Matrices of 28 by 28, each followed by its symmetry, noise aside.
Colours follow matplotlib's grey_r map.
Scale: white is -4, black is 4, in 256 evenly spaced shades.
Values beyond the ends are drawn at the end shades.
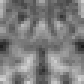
mirrored left to right.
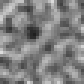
symmetric.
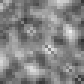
symmetric.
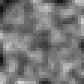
symmetric.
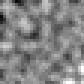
symmetric.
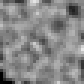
symmetric across the other diagonal.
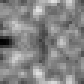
mirrored top to bottom.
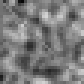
no symmetry.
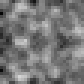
mirrored top to bottom.
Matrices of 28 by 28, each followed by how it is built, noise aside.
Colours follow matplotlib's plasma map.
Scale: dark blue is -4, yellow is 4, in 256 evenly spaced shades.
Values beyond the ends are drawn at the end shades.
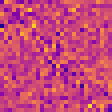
block diagonal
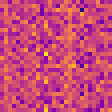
repeating rows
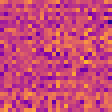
blocks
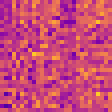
blocks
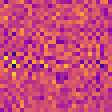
low rank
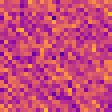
Toeplitz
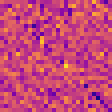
diagonal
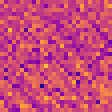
Toeplitz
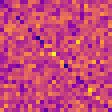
diagonal
